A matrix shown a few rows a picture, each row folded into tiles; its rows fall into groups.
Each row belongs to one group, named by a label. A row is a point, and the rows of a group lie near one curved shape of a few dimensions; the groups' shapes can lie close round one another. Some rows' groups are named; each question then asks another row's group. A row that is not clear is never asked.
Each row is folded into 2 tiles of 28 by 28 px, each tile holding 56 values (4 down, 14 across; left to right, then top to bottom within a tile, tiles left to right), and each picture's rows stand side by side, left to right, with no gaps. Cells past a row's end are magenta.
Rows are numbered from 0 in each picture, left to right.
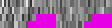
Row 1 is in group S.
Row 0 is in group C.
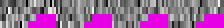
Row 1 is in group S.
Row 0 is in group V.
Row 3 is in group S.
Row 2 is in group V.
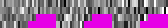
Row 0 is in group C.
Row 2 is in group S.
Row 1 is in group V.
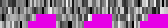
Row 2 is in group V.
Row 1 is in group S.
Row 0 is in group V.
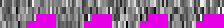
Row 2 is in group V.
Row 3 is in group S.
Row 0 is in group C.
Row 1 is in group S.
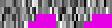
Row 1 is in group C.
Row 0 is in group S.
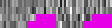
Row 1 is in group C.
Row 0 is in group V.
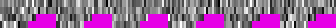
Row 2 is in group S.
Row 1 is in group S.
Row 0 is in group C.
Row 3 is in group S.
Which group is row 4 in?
C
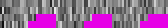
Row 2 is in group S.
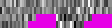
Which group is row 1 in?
C
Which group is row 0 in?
S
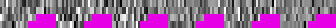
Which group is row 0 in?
V
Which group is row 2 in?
V
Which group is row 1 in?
C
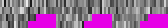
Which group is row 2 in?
S
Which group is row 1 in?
V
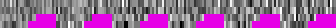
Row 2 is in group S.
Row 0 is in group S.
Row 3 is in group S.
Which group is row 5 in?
C
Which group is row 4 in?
V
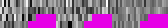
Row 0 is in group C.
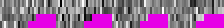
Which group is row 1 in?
C
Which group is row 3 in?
V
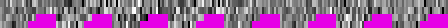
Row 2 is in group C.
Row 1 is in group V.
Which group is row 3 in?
V
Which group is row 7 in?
S
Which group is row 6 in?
V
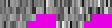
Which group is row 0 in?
V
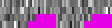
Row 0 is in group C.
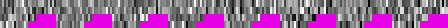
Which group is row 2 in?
V
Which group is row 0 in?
V
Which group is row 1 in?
S
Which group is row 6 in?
S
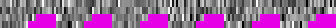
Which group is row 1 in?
V
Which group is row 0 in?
S
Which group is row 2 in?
V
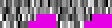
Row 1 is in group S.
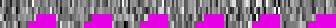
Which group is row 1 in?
S
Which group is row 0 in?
C
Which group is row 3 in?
C
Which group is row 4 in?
S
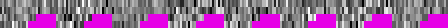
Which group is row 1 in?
C
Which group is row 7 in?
S
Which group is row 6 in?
V
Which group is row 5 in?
V
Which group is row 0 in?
S
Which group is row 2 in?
S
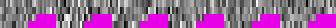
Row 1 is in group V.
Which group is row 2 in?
V
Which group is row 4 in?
C
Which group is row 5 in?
V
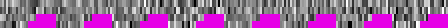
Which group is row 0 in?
V
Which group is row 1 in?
S
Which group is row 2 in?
C
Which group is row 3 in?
V
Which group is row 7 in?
S
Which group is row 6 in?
S
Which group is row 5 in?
C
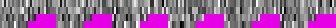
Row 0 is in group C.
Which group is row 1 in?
C
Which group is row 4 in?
C
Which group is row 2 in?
S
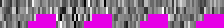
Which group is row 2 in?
S
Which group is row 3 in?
V
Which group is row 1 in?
C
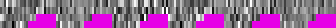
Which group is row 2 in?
S
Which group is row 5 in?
S
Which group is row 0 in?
V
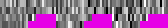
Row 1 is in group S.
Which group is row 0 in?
S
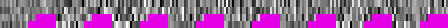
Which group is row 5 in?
C
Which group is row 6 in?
V
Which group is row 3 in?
C
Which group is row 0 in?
S
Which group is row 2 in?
C
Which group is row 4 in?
C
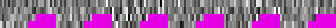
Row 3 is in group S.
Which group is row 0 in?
V
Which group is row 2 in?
C
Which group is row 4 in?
S
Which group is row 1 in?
S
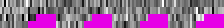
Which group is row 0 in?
C
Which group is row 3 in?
V
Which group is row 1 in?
V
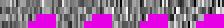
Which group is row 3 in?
V
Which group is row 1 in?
V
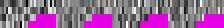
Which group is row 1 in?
V
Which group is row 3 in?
C
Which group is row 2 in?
C
